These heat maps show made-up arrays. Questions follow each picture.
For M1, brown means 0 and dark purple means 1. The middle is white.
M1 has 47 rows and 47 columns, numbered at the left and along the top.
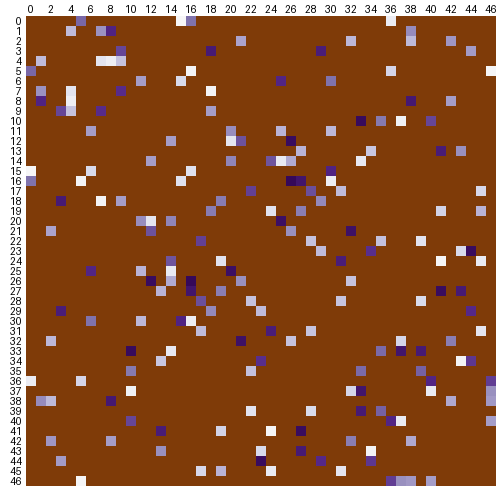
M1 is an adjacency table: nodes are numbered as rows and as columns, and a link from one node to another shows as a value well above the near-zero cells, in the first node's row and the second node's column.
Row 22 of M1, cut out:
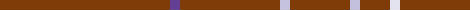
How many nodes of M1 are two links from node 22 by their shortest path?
4
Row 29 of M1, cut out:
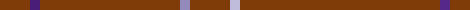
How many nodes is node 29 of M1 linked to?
4
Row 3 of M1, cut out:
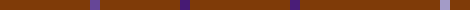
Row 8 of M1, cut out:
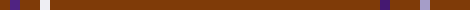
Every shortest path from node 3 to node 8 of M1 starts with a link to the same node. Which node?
node 9
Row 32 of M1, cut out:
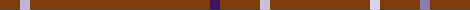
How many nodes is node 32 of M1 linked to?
5
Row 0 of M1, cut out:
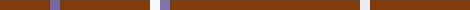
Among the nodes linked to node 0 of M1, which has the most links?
node 16
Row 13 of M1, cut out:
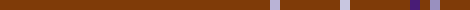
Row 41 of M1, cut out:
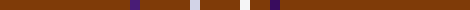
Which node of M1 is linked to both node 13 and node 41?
node 27
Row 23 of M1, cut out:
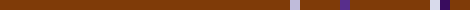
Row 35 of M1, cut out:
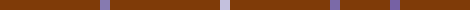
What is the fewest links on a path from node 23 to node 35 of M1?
7
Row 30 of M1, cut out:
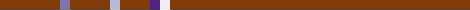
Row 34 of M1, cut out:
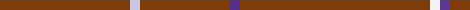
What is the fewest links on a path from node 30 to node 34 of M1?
4
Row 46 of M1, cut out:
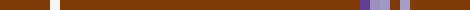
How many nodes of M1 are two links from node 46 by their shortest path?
9
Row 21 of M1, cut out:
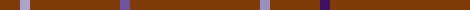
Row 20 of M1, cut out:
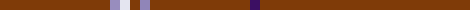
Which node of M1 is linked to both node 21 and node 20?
node 12
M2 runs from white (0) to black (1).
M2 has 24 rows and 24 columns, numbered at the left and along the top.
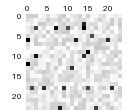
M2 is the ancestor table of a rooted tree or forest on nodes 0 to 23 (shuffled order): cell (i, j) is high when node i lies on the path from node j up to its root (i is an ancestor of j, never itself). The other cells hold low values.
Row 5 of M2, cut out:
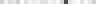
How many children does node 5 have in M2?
1
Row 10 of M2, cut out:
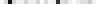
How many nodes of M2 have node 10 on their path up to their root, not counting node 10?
2
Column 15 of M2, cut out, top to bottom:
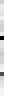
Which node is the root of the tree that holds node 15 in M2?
18
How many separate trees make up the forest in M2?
8
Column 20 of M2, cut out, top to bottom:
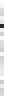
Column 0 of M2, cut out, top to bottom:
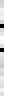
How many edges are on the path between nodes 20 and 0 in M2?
3
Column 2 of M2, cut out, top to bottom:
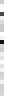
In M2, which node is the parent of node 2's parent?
3
